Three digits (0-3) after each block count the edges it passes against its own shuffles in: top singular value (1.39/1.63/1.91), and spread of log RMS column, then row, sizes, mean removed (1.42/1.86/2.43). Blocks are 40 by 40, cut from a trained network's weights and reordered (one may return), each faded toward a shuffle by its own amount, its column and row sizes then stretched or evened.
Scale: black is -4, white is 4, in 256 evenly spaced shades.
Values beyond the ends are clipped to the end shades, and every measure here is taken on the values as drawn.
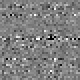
1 0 3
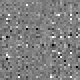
0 2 1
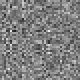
3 2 0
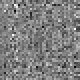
2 2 1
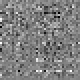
1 2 3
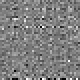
3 1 2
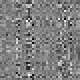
3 3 2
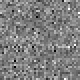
0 0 1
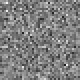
1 0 0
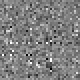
0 2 1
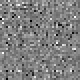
2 0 1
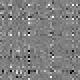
3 2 2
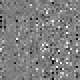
0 3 0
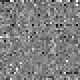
2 0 2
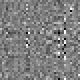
3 2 1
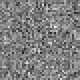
1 0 1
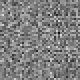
3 1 1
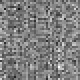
2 2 0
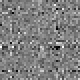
2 1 2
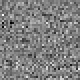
1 1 2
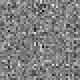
0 2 1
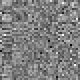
3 1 0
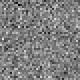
1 0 1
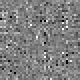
1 1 0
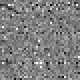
2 0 1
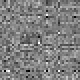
2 2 2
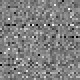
2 0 1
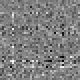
0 1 3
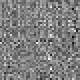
3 2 0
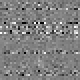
2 1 3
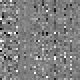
1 3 1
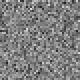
0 0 0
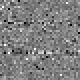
1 0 1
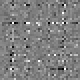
3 2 2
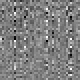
3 3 1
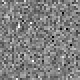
0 0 0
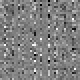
0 3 1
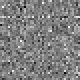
2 2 0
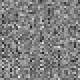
2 2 0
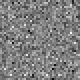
0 0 0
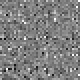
1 1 2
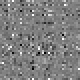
0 2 3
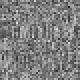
2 0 0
